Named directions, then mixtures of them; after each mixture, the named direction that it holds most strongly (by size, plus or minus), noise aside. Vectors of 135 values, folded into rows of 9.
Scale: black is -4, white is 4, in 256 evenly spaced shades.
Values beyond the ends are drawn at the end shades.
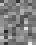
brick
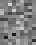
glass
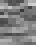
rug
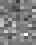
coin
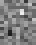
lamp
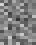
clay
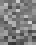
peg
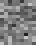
rug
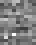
glass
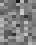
brick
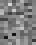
glass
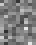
brick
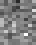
coin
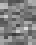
rug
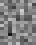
lamp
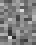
clay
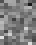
brick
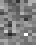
coin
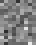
brick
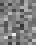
glass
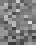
peg
